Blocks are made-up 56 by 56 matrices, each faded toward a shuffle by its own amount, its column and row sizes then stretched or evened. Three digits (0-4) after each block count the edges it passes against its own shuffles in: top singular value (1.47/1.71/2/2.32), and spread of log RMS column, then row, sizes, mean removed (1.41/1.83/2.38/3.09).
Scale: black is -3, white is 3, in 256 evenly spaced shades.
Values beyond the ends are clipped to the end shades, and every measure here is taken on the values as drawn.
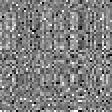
4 1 0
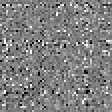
2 2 2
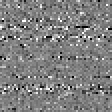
0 0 4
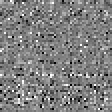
3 2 3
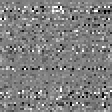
0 1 4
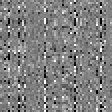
4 4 1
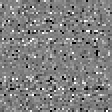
0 1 3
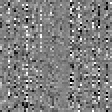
2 4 0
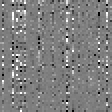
3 4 1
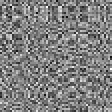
4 2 1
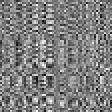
4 4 1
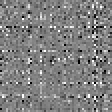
2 4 3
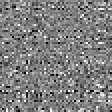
3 0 3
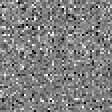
3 1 2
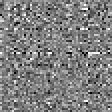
3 2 3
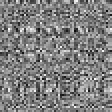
4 1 3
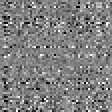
2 1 4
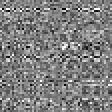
4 1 4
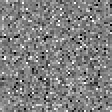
0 1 0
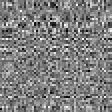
4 2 3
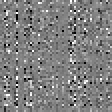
1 4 2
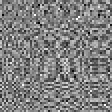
4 1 1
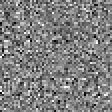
2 1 1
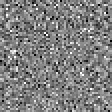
3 1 0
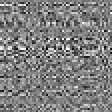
4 0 4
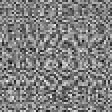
4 0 2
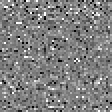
1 0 2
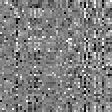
4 3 0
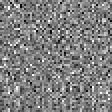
3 0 0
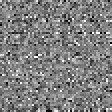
2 0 3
